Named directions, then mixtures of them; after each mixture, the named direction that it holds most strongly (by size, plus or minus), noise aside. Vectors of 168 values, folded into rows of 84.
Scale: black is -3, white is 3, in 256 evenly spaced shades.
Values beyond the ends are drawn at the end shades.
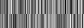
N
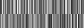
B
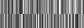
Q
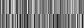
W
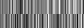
Q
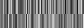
N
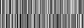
W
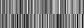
W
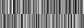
Q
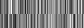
N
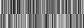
B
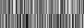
Q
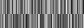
B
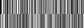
B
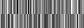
B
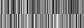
W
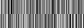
N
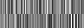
B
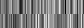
N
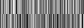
W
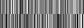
W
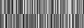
Q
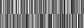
B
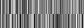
W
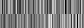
B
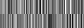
N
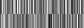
B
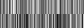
W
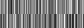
N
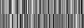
W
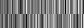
N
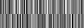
B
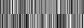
N
